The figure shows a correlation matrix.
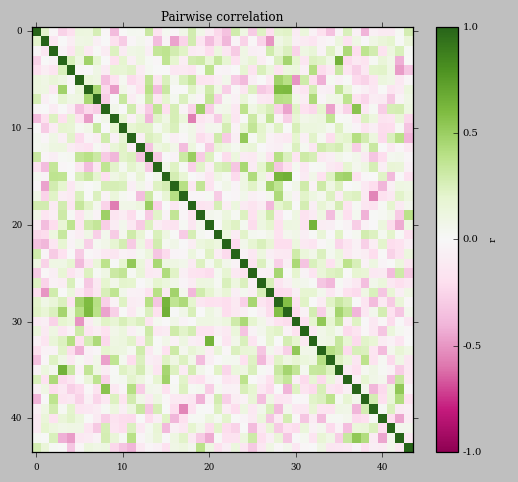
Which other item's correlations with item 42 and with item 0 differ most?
38
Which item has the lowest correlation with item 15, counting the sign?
41
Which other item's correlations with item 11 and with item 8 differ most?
19
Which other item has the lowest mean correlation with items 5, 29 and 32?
8
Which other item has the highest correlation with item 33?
30
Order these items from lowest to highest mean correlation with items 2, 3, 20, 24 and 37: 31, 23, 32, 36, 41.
31, 23, 41, 36, 32
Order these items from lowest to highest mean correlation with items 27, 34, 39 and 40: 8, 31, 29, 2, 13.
13, 8, 31, 29, 2
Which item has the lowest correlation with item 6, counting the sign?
9
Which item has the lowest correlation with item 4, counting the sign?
42
